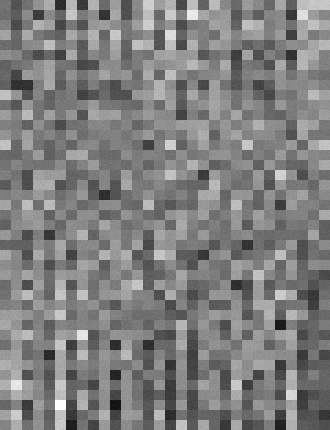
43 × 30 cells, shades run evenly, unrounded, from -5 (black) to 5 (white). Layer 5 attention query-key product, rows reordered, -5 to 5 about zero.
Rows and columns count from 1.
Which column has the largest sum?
6
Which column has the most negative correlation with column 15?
3
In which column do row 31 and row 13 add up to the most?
24
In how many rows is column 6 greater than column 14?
24
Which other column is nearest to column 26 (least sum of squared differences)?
21
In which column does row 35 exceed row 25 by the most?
23
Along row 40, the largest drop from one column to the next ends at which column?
28
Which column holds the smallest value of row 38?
11
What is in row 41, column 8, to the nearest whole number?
2
